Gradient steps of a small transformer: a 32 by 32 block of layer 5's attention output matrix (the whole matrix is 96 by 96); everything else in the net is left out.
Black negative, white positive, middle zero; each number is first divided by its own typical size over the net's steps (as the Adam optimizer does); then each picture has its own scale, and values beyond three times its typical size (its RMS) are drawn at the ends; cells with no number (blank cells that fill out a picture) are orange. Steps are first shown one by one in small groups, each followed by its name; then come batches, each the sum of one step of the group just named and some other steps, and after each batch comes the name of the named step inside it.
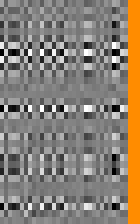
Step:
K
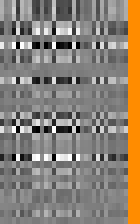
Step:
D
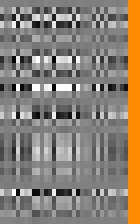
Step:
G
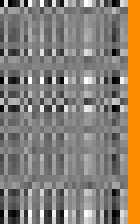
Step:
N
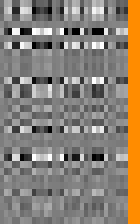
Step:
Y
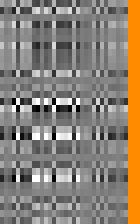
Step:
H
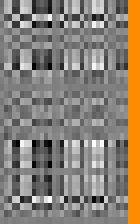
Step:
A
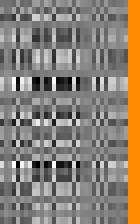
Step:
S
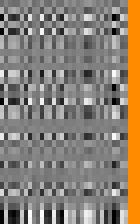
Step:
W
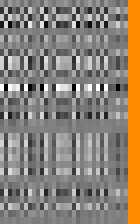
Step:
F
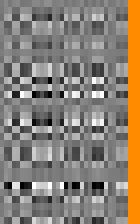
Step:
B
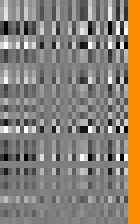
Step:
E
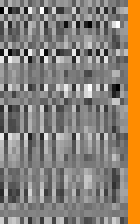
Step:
F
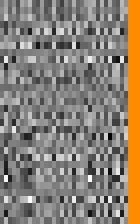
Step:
D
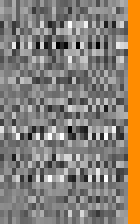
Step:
D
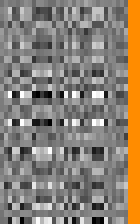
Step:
B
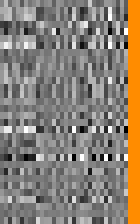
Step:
E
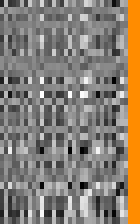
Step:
N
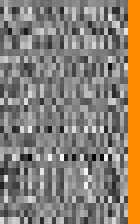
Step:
Y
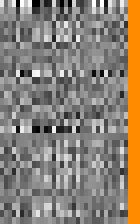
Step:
D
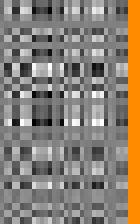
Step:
B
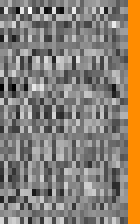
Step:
G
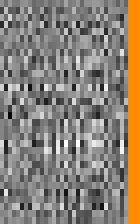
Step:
F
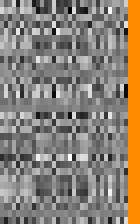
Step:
D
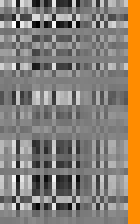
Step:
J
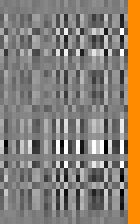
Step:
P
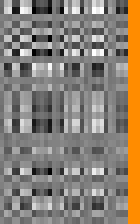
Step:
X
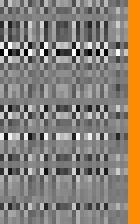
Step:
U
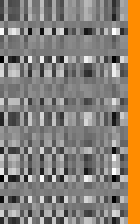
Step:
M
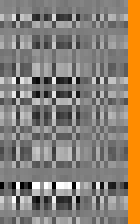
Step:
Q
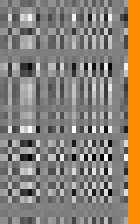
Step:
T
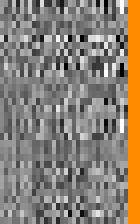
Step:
J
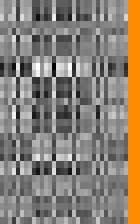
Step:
Q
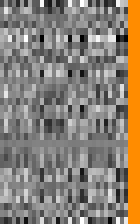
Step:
X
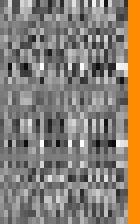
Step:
X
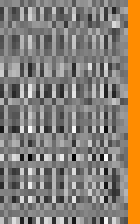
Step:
T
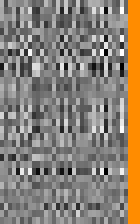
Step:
U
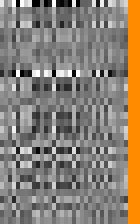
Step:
J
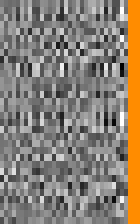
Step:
M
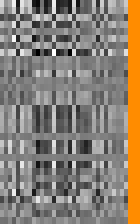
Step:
J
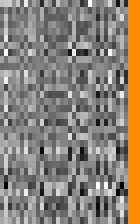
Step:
U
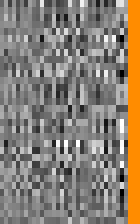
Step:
P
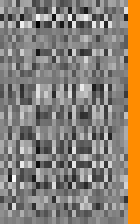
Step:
J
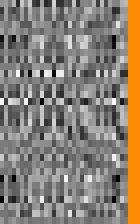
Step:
M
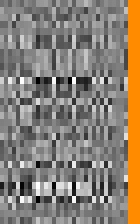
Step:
Q
